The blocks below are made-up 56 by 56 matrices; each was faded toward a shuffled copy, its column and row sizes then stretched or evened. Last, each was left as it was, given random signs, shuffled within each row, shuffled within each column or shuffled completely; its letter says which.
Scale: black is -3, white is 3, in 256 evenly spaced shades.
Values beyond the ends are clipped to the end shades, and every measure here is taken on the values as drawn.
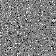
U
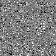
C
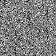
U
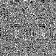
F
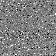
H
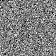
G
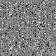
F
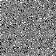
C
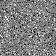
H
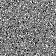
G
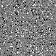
C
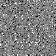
F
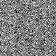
U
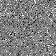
H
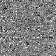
F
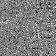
C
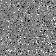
C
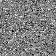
H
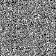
U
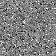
H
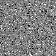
C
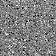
C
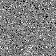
H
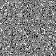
F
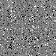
C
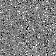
U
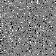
C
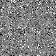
C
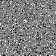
H
